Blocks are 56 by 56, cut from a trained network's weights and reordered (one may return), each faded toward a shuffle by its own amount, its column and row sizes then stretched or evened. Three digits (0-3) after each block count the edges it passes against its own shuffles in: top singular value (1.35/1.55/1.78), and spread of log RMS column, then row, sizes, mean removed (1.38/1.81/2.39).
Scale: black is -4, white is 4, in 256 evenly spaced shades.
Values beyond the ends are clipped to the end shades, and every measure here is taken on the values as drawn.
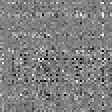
3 3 3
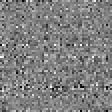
1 2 3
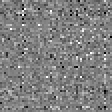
1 1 3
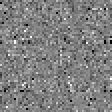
1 1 1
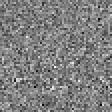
0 0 1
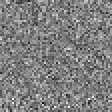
0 0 1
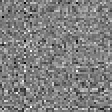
3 1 2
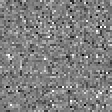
0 1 2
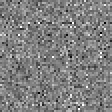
1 1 1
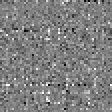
1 2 2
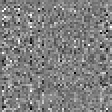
3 3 2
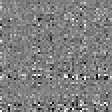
2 3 3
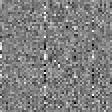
3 2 1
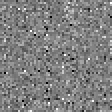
0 2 0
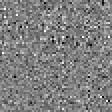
0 1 2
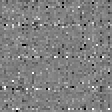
0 2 2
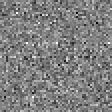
1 0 1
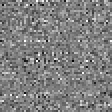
0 1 3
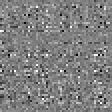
0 2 3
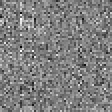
2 2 0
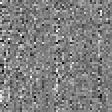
1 3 0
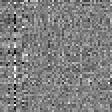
3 2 1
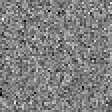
0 1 0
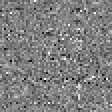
0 0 2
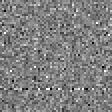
1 0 1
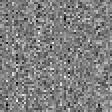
0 3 0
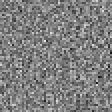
3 0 0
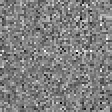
0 2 1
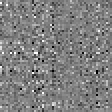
1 3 2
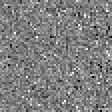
0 0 0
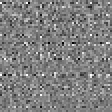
3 1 3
